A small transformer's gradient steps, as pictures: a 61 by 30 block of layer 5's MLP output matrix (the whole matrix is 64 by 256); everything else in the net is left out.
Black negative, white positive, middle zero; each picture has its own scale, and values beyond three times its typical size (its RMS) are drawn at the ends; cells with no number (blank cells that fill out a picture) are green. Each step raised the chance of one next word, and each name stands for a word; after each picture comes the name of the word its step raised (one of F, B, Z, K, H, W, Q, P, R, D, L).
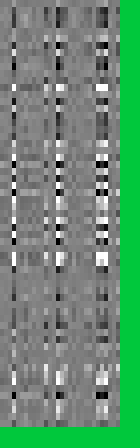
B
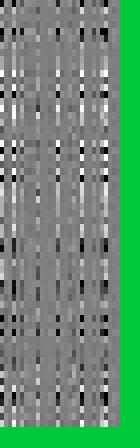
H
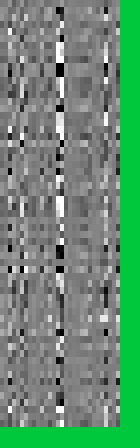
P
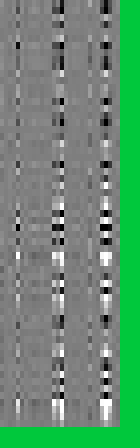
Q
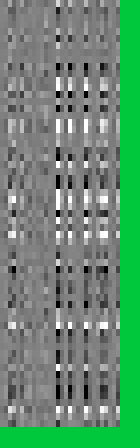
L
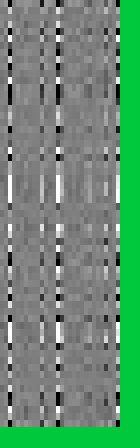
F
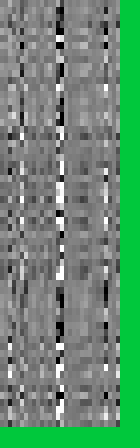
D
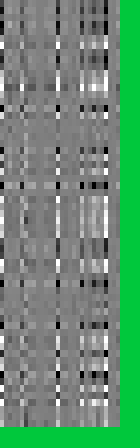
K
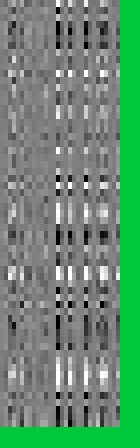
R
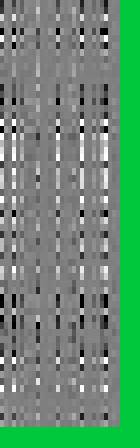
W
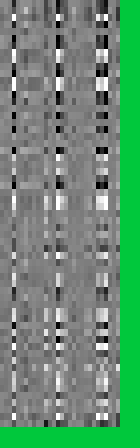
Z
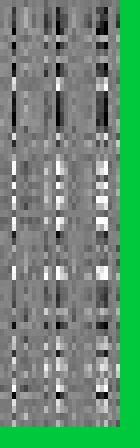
D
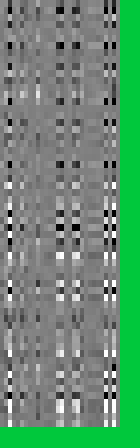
Q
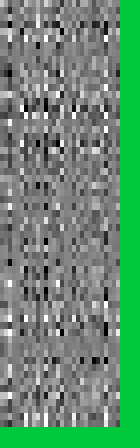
H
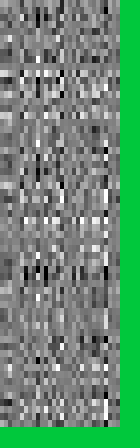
Z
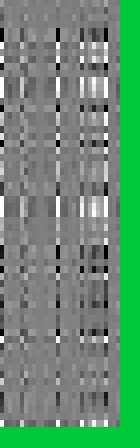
P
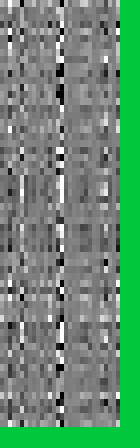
F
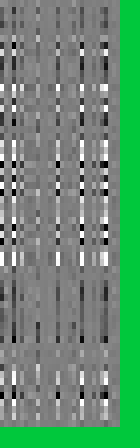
B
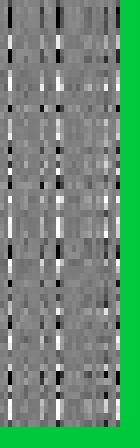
K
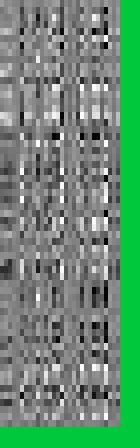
D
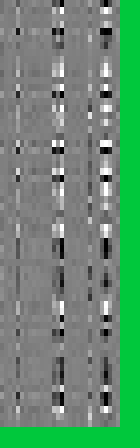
H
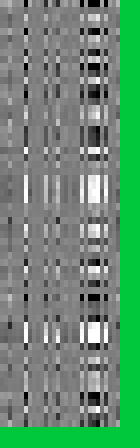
F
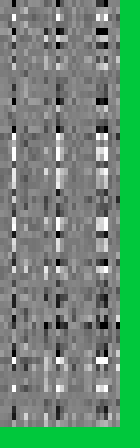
W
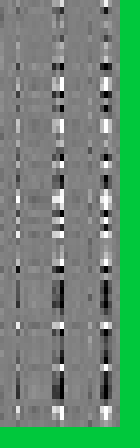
L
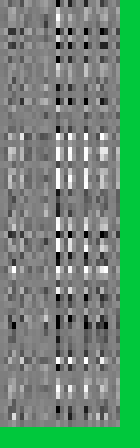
W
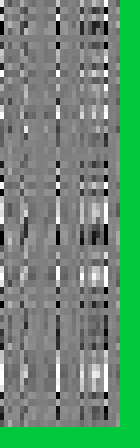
R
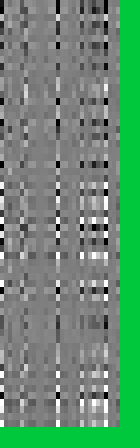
Q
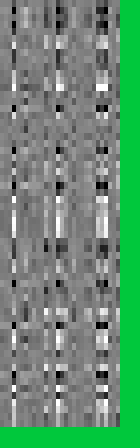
K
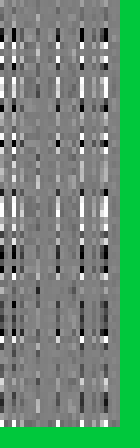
P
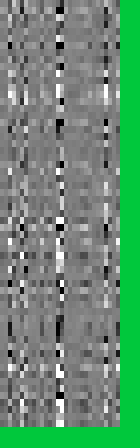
Q
